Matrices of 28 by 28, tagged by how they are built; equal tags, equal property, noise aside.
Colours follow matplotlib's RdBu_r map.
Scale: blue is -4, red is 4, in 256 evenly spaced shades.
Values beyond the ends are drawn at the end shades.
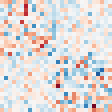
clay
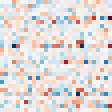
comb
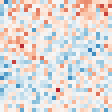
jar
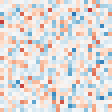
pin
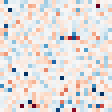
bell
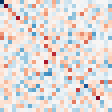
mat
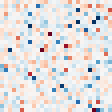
bell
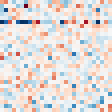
comb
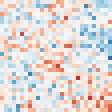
jar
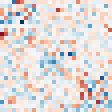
clay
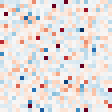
bell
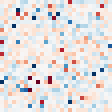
bell
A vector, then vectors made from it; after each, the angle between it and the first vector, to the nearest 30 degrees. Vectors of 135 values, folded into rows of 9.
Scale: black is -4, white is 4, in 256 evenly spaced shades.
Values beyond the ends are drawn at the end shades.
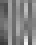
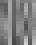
30 degrees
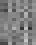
60 degrees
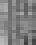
150 degrees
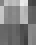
90 degrees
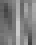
60 degrees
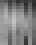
120 degrees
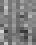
120 degrees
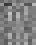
60 degrees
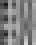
30 degrees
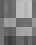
90 degrees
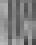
150 degrees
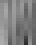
150 degrees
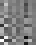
120 degrees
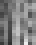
60 degrees
